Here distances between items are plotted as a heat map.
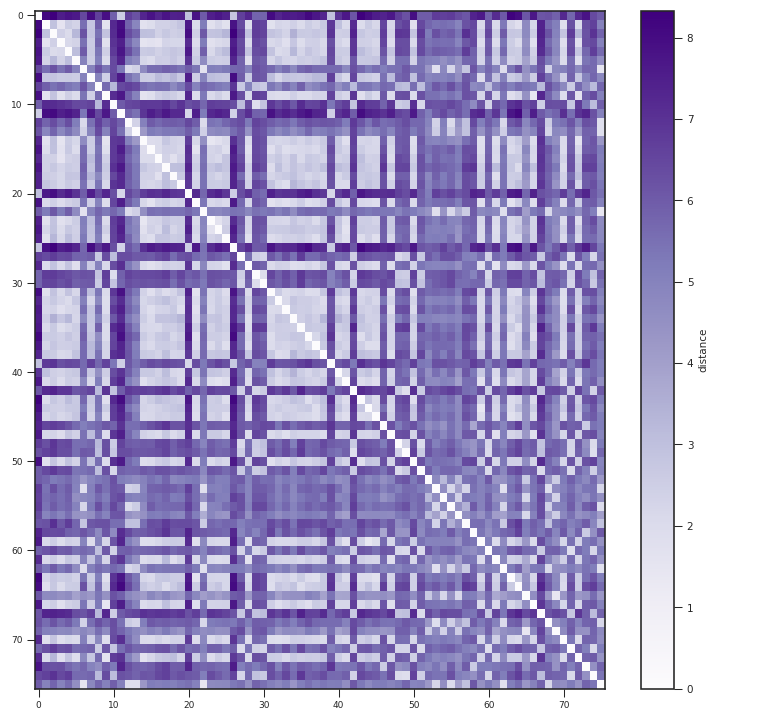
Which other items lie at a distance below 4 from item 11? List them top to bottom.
0, 20, 26, 39
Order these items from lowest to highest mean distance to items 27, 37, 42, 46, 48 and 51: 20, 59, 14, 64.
59, 14, 64, 20
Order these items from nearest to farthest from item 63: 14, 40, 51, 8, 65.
14, 40, 65, 8, 51
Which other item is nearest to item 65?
69
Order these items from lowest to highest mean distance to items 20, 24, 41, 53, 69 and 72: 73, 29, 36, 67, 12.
36, 12, 73, 29, 67
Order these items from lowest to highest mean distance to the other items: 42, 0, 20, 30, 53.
53, 30, 42, 20, 0
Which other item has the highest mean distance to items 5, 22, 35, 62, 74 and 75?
0
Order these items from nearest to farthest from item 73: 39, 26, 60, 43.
60, 43, 39, 26
